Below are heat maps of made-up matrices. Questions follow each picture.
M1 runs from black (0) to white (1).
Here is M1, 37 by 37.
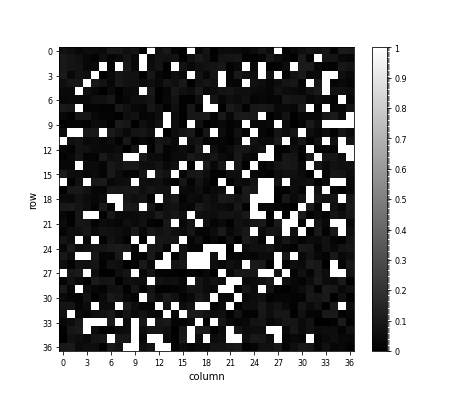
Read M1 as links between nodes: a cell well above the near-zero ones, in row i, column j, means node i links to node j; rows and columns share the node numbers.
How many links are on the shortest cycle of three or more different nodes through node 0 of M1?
4
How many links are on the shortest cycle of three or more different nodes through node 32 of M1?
5
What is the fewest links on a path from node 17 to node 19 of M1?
2
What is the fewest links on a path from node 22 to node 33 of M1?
3
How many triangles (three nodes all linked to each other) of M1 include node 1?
0
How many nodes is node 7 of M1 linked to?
5
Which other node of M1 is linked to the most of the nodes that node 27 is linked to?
node 16
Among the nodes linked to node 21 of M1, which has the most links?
node 35
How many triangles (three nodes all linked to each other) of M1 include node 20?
7
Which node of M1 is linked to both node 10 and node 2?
node 5
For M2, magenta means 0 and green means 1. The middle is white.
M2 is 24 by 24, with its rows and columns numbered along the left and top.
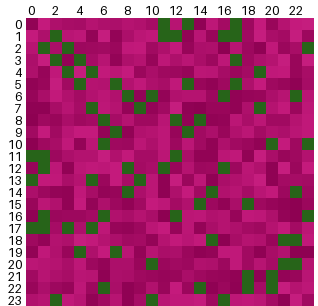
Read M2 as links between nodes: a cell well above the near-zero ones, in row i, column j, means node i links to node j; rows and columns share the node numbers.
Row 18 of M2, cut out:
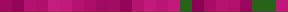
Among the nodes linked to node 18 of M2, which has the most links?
node 22
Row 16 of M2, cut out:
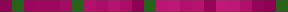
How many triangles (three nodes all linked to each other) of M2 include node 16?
1
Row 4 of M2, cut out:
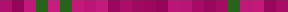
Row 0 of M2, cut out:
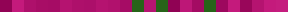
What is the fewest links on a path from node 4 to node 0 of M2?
3
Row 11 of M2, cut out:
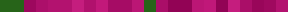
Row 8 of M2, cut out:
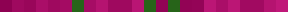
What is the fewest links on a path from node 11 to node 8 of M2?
2
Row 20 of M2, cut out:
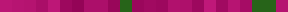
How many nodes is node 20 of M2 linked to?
3
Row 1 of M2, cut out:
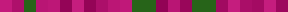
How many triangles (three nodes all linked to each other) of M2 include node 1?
2
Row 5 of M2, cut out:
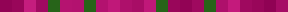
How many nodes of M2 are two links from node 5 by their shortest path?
5
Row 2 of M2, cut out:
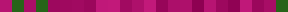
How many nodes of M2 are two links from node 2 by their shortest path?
6
